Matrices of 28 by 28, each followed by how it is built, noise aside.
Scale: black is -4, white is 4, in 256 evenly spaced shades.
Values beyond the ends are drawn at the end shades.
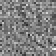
blocks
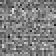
blocks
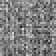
blocks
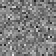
noise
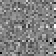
low rank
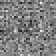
low rank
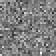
noise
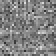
blocks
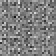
repeating rows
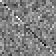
diagonal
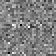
low rank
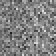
repeating rows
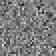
noise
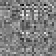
low rank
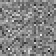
repeating rows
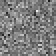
noise
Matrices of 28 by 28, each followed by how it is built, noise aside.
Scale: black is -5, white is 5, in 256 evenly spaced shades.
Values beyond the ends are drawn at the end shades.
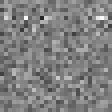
uneven rows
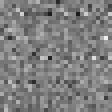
uneven rows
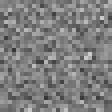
repeating columns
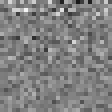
uneven rows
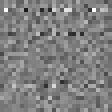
uneven rows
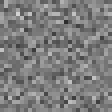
repeating columns
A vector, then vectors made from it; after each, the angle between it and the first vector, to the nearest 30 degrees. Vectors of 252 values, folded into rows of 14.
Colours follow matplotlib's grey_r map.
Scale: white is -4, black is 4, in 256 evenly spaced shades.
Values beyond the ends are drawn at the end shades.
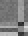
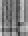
60 degrees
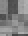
90 degrees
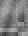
120 degrees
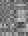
60 degrees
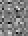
90 degrees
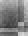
120 degrees
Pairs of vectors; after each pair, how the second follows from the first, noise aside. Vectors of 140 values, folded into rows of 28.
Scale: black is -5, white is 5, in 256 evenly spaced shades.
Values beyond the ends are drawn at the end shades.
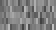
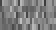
wrapped around, negated.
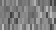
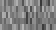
wrapped around.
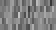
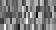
reversed, negated, scaled up.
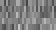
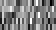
reversed, scaled up.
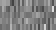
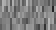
sign-scrambled.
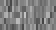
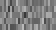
sign-scrambled.
